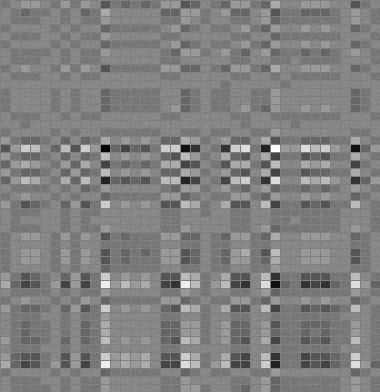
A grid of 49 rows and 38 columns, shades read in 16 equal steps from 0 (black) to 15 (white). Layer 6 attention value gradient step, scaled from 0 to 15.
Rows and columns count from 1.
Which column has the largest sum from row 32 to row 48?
11
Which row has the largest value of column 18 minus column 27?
19
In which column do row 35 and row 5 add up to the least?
28
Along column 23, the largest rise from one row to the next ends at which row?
20
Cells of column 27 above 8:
20
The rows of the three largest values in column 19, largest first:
36, 46, 45
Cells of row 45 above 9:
8
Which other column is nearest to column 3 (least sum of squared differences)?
17
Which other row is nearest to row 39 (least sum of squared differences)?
26
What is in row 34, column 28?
9
